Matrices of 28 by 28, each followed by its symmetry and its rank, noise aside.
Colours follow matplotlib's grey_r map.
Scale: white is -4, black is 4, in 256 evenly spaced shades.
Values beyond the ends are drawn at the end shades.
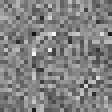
symmetric, rank seven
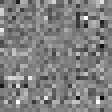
no symmetry, rank seven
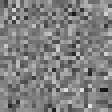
no symmetry, rank six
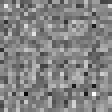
symmetric, rank six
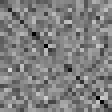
symmetric, rank six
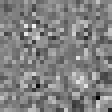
symmetric, rank six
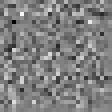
antisymmetric, rank six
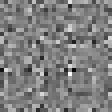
antisymmetric, rank six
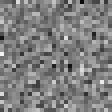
no symmetry, rank seven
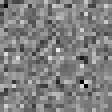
symmetric, rank five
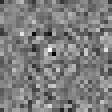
symmetric, rank five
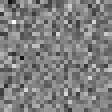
no symmetry, rank seven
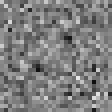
symmetric, rank seven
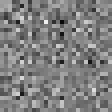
no symmetry, rank five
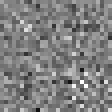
symmetric, rank five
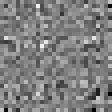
symmetric, rank five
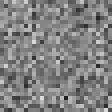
symmetric, rank five
